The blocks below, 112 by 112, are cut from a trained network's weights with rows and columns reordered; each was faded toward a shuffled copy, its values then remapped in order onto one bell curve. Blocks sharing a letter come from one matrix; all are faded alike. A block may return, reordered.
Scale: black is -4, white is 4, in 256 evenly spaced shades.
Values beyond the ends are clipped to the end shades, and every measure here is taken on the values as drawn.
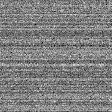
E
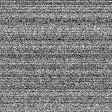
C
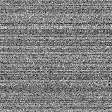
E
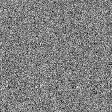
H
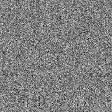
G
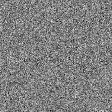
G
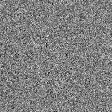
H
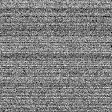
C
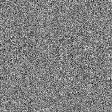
G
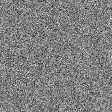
H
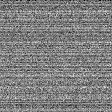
C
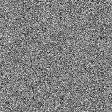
H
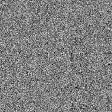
G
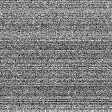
C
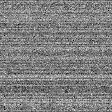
E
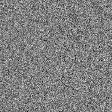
G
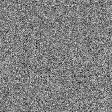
H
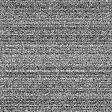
C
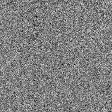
G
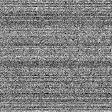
C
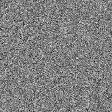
H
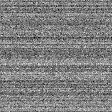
E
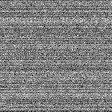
E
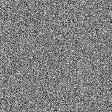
G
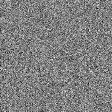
G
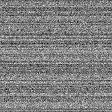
E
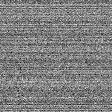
E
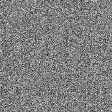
G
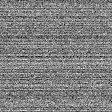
C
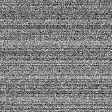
E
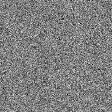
G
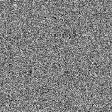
G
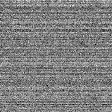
C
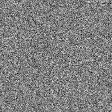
G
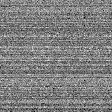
E
